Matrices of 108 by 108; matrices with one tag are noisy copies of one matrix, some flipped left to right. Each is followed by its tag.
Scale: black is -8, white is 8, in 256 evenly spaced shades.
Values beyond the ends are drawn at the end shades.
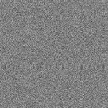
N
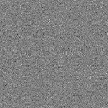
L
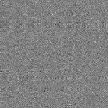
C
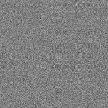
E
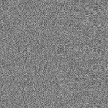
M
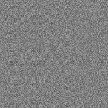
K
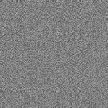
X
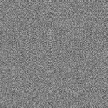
X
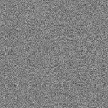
L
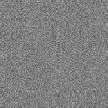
X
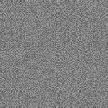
X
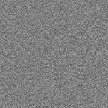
L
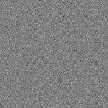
K
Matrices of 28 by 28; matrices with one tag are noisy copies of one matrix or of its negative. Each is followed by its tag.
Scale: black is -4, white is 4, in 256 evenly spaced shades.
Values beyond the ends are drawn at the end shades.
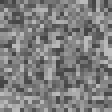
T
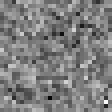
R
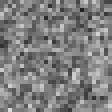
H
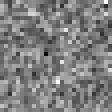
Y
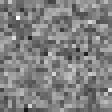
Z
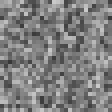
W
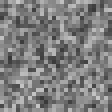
W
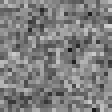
T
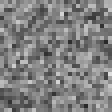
T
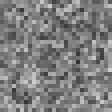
R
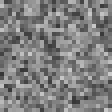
Y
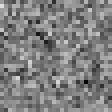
Y
